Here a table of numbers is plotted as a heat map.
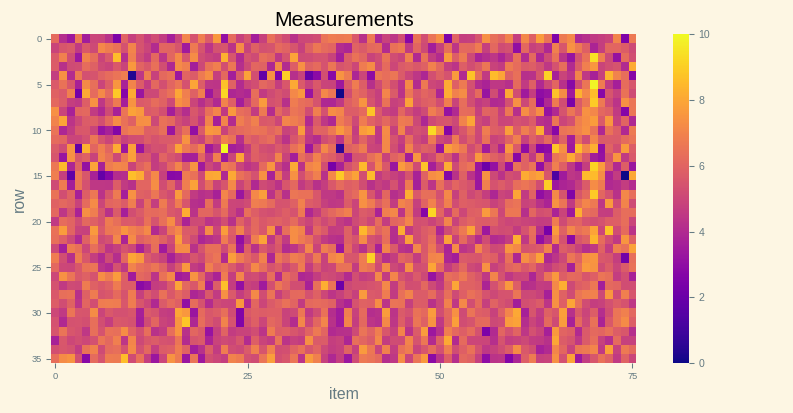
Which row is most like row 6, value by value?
12
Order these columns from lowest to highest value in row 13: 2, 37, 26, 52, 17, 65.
17, 52, 37, 26, 65, 2
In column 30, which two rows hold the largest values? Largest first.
4, 9
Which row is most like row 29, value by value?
1
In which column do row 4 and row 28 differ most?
10
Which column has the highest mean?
70
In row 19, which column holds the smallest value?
48
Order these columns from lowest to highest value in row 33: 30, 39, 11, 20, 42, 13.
20, 30, 11, 13, 39, 42
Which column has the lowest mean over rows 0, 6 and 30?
37
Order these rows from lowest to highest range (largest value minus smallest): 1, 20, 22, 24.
20, 1, 22, 24
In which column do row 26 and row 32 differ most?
16
